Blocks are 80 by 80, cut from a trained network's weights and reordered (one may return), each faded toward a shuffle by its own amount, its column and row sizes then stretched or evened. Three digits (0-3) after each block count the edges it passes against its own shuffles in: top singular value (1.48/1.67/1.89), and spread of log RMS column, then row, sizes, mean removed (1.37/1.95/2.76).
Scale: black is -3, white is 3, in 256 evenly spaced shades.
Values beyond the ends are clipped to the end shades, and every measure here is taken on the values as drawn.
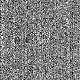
1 1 1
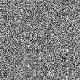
2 1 0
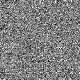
1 0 1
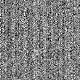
2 1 1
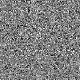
0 0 2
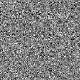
1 1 2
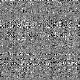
1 1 3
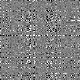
2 3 3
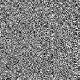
1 2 0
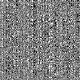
2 2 2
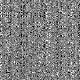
1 2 2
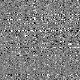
1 2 3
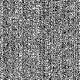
2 1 1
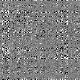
1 3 3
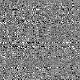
2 2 3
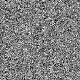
0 1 0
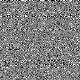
0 1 3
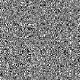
2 2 2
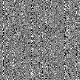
1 3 0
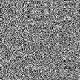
2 1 0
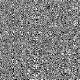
1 2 2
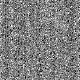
0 2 0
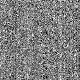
0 1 0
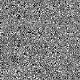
0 2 2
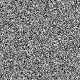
1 0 0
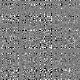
0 3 3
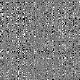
0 3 3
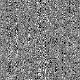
0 3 0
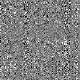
1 3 2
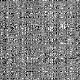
3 2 3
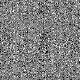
0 1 2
